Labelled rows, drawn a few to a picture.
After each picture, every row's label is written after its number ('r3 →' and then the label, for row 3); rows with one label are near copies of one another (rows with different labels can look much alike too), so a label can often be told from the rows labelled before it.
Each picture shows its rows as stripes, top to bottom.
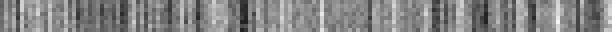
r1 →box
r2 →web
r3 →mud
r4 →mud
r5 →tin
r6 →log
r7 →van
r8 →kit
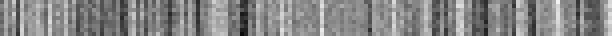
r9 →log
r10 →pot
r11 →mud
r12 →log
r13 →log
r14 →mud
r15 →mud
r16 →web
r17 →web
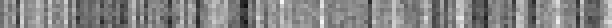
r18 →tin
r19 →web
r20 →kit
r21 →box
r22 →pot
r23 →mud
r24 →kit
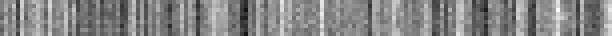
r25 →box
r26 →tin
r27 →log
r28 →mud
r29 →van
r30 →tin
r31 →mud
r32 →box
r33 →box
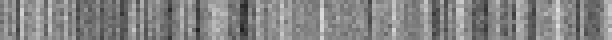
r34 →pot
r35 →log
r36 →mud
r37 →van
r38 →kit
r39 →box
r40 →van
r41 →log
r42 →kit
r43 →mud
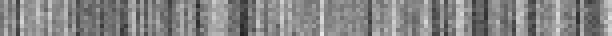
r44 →pot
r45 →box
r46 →kit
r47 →box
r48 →box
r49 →pot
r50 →web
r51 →log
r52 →web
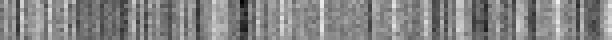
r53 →van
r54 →kit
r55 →tin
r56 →mud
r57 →box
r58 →pot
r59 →tin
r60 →van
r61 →mud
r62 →van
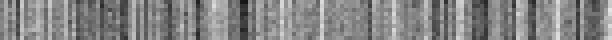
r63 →web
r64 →web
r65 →mud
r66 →log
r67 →pot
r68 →box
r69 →mud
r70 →kit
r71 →log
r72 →pot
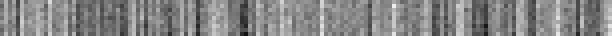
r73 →tin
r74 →kit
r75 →log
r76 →pot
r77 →van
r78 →web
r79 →box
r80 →box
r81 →log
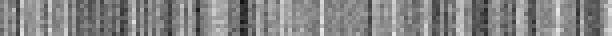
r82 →web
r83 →kit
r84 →log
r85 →log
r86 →kit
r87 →web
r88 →pot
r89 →mud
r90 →kit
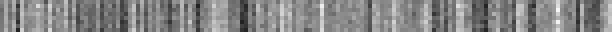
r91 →van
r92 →tin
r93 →log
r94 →box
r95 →web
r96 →log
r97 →log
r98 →van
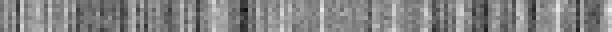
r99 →van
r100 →van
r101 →mud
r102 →pot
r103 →tin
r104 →log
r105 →box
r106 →box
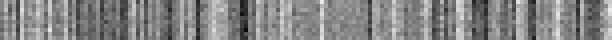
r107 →pot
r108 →web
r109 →web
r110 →box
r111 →pot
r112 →box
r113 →mud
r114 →box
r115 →pot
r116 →mud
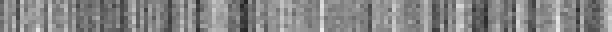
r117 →mud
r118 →kit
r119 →van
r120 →box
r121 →log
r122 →log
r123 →pot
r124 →kit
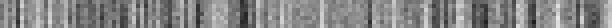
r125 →kit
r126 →pot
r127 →tin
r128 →tin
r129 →box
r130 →tin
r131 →pot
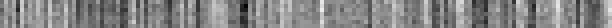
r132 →pot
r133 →mud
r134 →mud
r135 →mud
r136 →web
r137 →web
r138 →tin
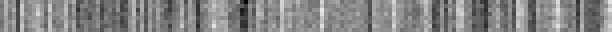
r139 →log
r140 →box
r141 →pot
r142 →kit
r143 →web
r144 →van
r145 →van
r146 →tin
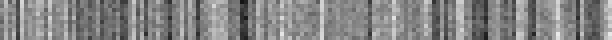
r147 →web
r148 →box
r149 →kit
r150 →pot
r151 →log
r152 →web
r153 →mud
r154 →web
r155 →tin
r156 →log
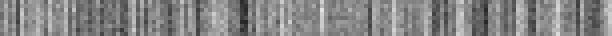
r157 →van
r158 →log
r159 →tin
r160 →box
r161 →box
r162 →web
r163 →tin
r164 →kit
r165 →pot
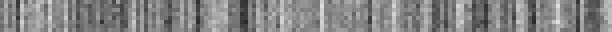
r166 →tin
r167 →kit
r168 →box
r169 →kit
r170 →tin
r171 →web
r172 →web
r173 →box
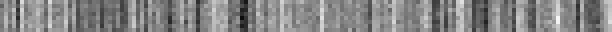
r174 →kit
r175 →box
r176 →van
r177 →pot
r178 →log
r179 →log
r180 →web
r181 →kit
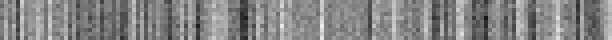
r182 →web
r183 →box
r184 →kit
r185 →web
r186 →box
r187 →web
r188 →tin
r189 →kit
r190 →pot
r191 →mud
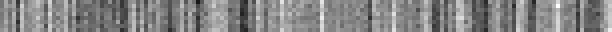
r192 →tin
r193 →van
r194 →kit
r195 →log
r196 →pot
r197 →log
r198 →kit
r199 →log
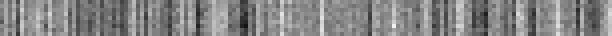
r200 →web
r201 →pot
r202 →kit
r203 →tin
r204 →tin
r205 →box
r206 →kit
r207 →mud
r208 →tin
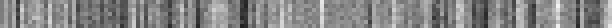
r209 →log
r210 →mud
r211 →van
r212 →tin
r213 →van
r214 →tin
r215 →log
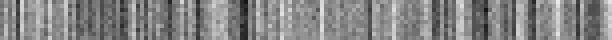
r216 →mud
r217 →box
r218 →web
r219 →tin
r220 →mud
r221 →kit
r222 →web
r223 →kit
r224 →log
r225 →tin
